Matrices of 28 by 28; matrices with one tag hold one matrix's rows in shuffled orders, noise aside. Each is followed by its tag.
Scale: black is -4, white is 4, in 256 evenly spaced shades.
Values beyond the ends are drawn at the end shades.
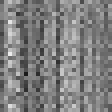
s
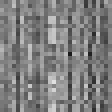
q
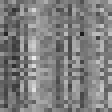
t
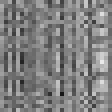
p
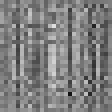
q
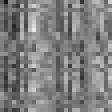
t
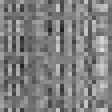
p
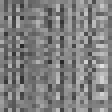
p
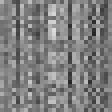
q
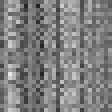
s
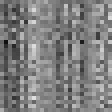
t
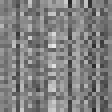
q
